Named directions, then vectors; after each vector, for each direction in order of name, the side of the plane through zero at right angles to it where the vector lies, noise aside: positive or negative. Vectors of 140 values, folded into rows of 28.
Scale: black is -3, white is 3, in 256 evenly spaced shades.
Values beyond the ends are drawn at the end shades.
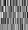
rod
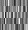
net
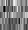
negative, negative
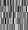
negative, positive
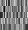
negative, negative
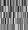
negative, positive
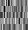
negative, negative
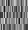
negative, negative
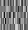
negative, positive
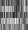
negative, negative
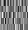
negative, positive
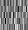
negative, positive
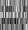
positive, positive
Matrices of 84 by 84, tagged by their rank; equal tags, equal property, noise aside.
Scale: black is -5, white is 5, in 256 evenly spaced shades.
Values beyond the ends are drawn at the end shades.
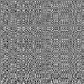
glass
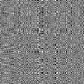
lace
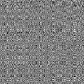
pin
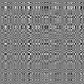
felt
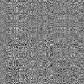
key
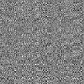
pin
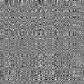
key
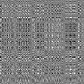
lace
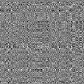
key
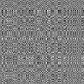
lace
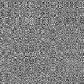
pin
